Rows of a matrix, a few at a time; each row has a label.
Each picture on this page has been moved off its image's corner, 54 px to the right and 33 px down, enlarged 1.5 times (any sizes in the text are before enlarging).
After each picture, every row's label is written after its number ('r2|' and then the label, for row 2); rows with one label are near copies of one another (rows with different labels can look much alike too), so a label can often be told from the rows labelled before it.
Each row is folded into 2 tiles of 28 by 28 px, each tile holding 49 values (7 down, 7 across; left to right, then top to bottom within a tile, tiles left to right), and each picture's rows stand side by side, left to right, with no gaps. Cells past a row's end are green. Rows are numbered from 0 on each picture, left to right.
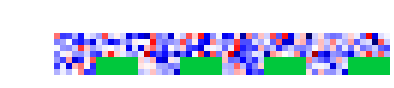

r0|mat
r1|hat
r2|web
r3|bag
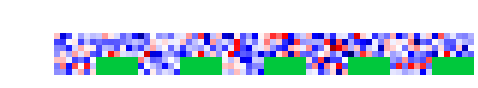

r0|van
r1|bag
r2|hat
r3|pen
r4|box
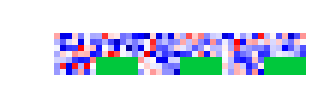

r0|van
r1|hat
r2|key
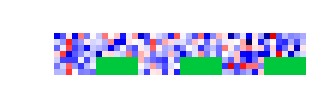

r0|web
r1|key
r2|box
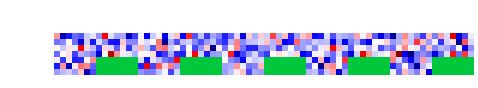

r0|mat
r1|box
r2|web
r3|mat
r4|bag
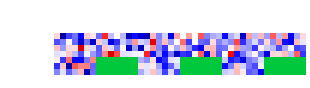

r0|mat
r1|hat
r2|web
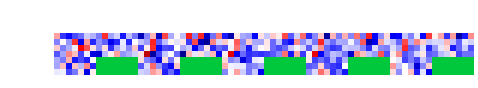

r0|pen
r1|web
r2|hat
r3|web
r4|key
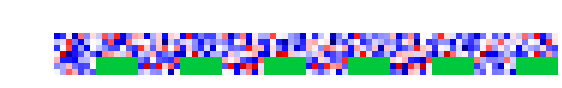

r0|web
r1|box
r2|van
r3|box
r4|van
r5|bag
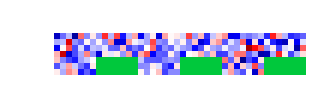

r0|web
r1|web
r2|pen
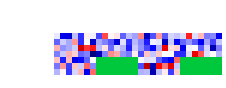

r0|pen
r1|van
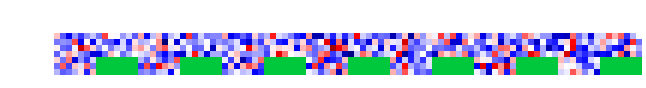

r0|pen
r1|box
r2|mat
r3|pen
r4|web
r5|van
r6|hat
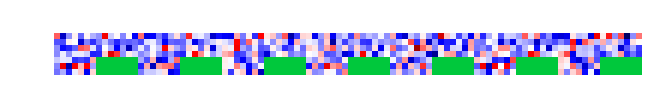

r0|van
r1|mat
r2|key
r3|box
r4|pen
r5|van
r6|key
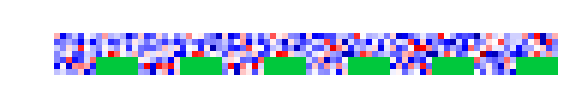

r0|mat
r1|van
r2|van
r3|pen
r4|pen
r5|bag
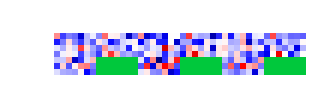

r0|mat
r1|mat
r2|box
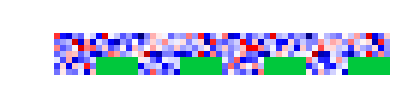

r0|pen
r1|bag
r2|pen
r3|bag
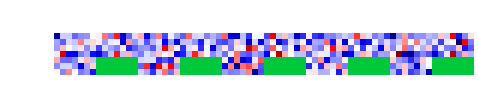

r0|bag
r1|van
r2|mat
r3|pen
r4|bag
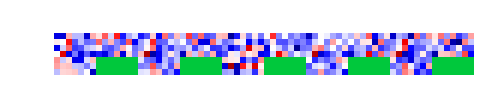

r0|hat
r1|web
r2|van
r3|bag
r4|web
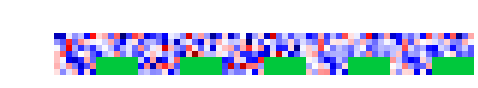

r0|key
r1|mat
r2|box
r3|key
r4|key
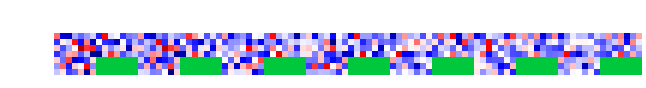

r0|pen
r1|pen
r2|mat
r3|box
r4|bag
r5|key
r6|bag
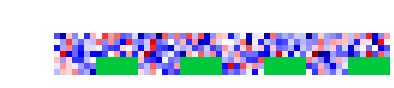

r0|hat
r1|web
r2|box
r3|bag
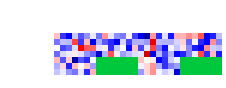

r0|pen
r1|hat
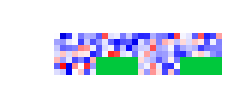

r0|van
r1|key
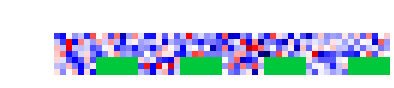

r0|key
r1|van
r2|pen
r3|bag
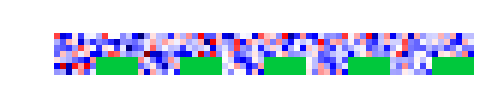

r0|van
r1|bag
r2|key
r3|key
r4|web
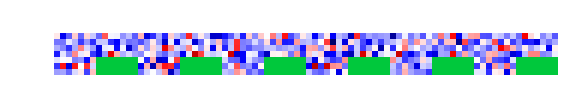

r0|van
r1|mat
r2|web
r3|box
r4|bag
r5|pen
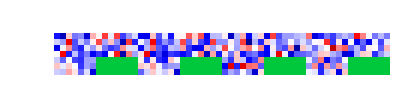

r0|hat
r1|hat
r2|box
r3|pen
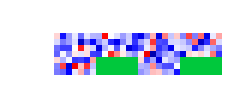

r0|van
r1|web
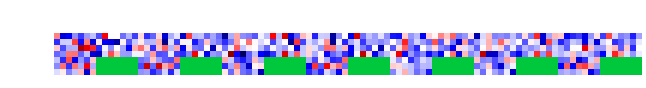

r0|pen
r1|box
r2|bag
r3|box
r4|hat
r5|bag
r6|mat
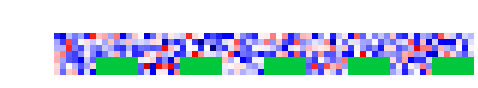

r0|key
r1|van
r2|hat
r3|box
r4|pen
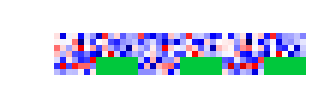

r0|box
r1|mat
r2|box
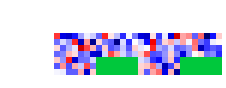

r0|pen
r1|key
